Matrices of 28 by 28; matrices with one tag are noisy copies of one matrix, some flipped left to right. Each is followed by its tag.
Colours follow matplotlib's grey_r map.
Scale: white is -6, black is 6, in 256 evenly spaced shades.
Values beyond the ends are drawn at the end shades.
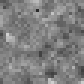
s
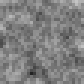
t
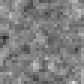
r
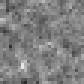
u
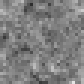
r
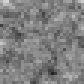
t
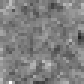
r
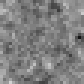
r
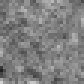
s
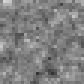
t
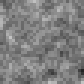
s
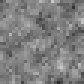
u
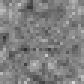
r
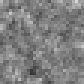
t
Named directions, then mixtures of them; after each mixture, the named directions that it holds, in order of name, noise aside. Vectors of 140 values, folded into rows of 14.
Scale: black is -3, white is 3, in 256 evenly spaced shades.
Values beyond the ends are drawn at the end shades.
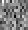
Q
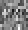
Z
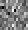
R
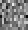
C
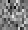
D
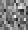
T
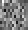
Q.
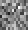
C, R, T.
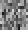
Z.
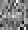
D, T.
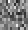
D.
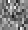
D.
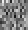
Q.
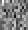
Q.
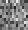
C, D, R.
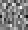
C, T.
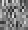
D, Q.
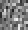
C, D, Z.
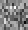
C, D, T.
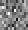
R.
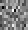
R.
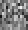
C, T, Z.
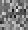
D, Q, Z.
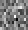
T.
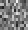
D, R.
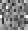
C.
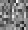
D, R, T.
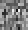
Z.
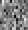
Q.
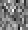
D, R, Z.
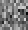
T, Z.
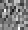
D, Z.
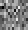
R, Z.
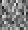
D, R, T.
